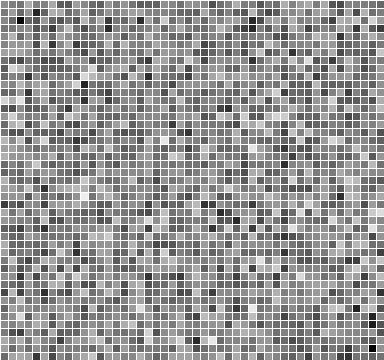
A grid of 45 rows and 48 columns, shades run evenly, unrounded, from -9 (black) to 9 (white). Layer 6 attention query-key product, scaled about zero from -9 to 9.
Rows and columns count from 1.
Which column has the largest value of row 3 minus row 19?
21
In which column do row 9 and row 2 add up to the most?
2
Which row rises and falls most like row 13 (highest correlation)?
7
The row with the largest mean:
25
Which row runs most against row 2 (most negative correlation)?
12
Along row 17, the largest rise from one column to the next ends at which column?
37
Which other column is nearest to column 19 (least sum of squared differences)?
23
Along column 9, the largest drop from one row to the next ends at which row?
16
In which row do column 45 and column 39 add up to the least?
4
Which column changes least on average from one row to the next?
20
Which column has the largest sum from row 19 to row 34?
45
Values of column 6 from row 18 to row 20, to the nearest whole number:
6 0 1
